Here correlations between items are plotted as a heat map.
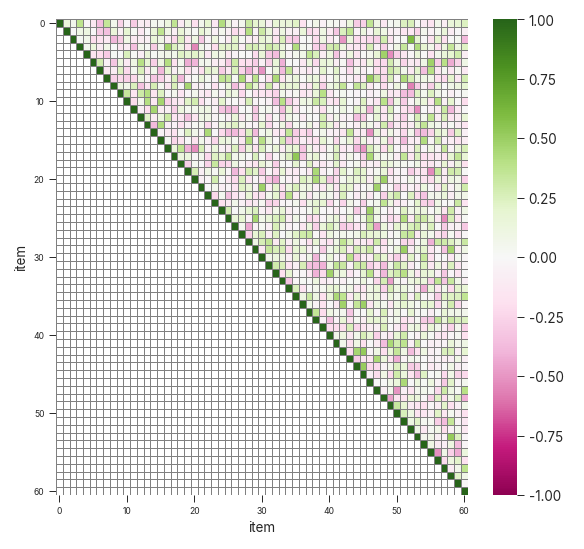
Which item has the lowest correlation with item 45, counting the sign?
16
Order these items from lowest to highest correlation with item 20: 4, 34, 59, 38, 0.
0, 34, 59, 4, 38
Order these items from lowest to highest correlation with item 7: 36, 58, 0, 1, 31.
1, 31, 36, 58, 0
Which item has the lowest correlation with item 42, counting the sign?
2
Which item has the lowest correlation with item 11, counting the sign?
53
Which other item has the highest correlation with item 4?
48
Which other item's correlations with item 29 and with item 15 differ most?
51
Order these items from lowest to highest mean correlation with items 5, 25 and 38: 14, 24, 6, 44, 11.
14, 11, 44, 6, 24
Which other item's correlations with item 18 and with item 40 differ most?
32
